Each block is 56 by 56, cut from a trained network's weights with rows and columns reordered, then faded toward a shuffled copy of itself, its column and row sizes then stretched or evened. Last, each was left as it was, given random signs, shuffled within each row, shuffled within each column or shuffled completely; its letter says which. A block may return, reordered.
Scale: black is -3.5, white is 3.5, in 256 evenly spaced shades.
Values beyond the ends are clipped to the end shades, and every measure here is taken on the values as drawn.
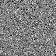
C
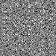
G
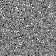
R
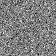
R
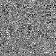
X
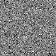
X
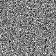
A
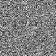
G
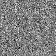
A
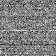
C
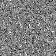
A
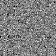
G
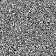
C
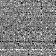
G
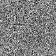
A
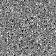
A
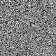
C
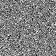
R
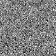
X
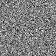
C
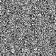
G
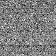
C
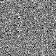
X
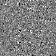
X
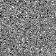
X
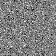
A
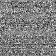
C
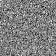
R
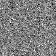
X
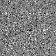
X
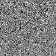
X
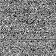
C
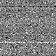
G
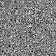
G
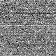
C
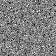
R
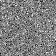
R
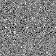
X
